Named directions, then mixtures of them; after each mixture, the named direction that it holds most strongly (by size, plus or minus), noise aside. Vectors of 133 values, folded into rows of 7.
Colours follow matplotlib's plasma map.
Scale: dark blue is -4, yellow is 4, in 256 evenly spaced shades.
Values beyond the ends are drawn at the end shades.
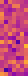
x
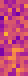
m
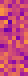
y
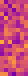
m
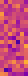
x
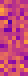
y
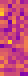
y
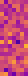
x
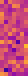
x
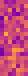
m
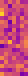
y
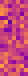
y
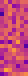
x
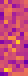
x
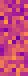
m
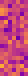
y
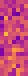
m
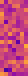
x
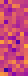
x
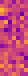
y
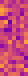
y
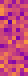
y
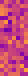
y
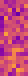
m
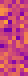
y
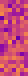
y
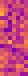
y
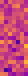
x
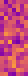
m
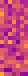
x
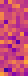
x
